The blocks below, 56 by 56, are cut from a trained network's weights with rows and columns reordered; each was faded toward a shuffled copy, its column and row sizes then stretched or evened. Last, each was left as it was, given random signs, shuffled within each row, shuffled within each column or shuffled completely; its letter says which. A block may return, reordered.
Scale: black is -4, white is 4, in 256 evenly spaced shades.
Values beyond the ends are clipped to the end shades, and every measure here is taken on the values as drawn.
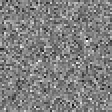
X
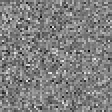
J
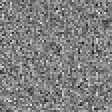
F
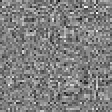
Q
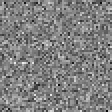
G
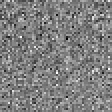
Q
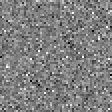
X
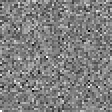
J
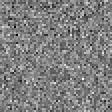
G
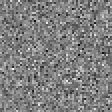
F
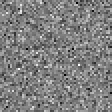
X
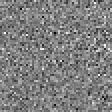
J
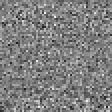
G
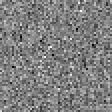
F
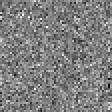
F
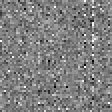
F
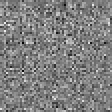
Q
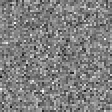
X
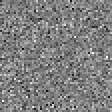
G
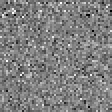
G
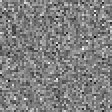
F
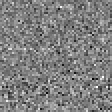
G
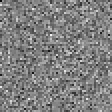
F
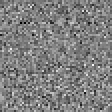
G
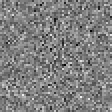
F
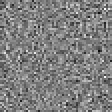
Q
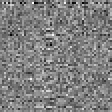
Q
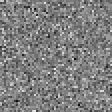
X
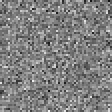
J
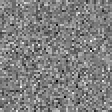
F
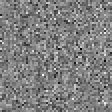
F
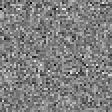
G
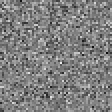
G
